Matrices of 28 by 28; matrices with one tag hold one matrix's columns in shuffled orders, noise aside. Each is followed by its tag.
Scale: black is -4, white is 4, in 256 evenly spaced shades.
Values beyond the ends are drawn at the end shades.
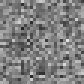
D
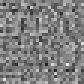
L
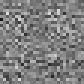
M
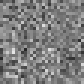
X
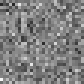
L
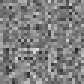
X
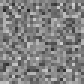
L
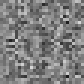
D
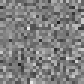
X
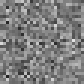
D
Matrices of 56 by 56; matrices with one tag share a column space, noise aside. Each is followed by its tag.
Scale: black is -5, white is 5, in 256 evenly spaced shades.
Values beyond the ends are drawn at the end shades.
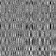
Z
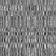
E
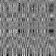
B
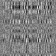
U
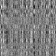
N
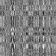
E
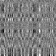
B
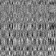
Z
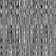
N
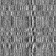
E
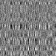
Z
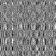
Z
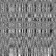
B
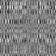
U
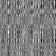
N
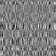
Z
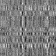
E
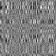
U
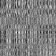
N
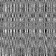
B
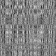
N
